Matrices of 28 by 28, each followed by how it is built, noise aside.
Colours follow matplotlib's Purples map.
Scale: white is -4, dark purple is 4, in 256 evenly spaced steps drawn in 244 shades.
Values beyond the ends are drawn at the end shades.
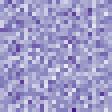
repeating rows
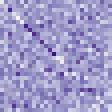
diagonal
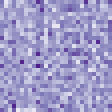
blocks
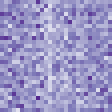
repeating rows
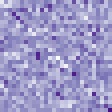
diagonal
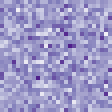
repeating rows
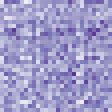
blocks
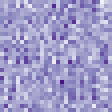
low rank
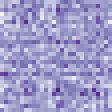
blocks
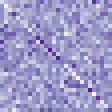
diagonal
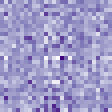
low rank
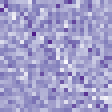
banded
